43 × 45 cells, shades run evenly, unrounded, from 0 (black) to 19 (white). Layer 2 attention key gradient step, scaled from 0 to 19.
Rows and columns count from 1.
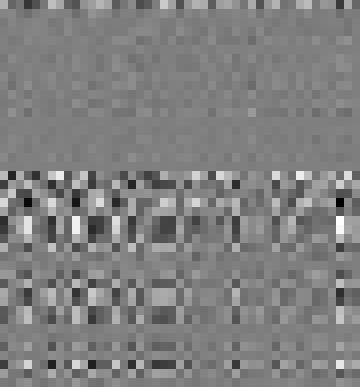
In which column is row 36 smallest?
12
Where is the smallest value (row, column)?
23, 43
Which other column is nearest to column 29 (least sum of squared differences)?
11
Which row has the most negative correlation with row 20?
3
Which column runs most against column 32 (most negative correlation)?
27
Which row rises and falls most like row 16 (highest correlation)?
13
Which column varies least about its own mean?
34
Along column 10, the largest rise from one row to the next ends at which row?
25
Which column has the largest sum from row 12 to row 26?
8
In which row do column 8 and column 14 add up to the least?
22
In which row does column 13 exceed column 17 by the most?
21
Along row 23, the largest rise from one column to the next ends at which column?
44
